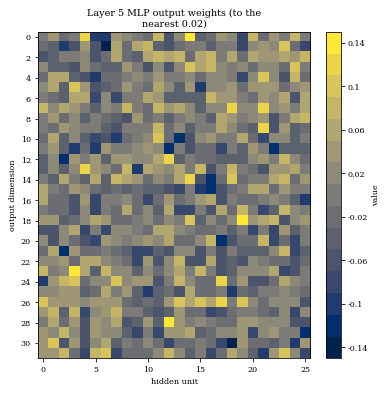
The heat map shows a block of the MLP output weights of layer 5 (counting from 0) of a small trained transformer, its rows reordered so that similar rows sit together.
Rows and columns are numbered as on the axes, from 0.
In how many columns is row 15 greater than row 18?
5
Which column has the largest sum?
23
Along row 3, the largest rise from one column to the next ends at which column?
24
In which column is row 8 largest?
25
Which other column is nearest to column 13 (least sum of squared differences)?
7
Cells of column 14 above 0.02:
8
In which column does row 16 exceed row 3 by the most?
12
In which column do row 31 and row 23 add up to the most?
6
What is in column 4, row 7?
0
